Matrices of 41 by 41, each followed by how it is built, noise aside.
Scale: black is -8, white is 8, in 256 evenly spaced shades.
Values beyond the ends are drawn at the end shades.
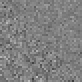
lower triangular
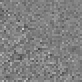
lower triangular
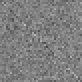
diagonal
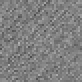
Hankel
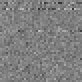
uneven rows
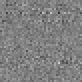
uneven rows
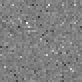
sparse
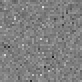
sparse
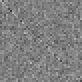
diagonal
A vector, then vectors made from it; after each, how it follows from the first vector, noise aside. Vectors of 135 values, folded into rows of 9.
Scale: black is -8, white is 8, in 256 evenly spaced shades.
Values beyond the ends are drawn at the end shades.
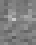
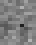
reversed, negated.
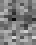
negated, scaled up.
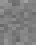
wrapped around, shrunk.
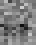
reversed, negated, scaled up.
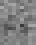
reversed, negated.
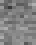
wrapped around, negated.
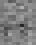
reversed, negated.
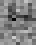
negated, scaled up.
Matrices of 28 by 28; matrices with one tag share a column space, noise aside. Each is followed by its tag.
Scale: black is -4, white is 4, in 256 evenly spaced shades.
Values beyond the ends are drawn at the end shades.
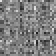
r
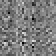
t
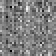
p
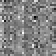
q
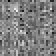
r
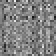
q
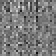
p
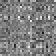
q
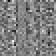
r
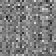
q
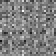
r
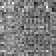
p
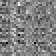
t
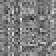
t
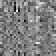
p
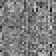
p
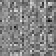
p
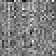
r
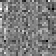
r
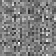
t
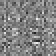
t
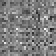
t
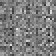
t
